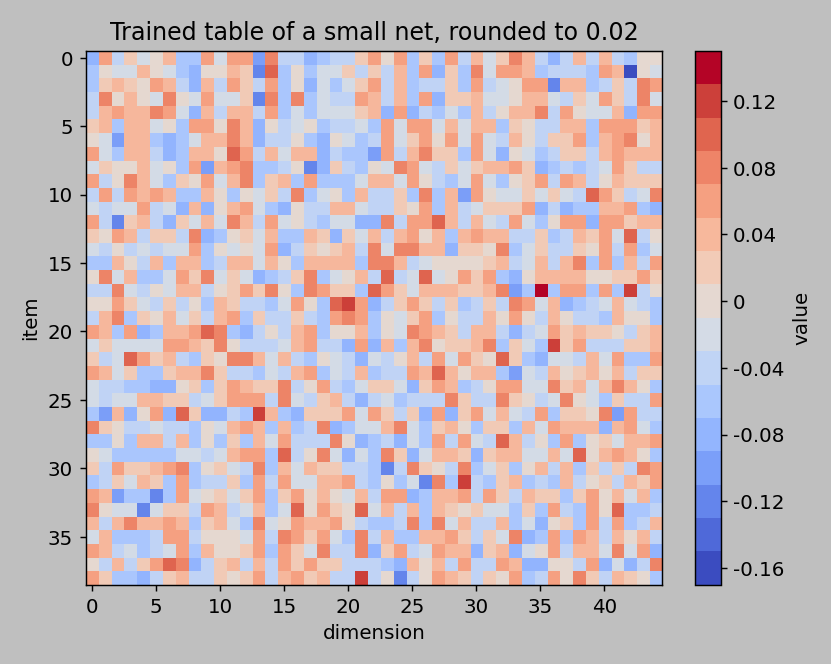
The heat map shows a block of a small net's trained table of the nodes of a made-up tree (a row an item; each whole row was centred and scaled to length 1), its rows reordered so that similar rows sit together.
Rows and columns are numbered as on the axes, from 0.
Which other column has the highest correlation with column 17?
7
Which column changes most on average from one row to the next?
44
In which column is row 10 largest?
39
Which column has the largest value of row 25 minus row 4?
15
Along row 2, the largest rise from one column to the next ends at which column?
37
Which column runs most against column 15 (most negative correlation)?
30
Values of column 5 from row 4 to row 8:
0.08 -0.02 -0.06 -0.04 -0.02
